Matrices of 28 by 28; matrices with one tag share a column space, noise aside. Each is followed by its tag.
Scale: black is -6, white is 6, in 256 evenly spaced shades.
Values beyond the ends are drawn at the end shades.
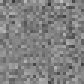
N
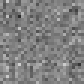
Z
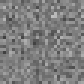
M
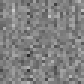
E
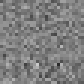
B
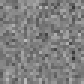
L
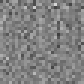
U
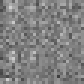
L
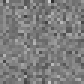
N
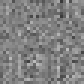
Z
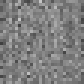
U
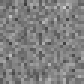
L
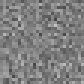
B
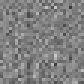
B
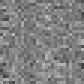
B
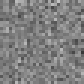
N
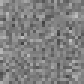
M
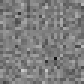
E
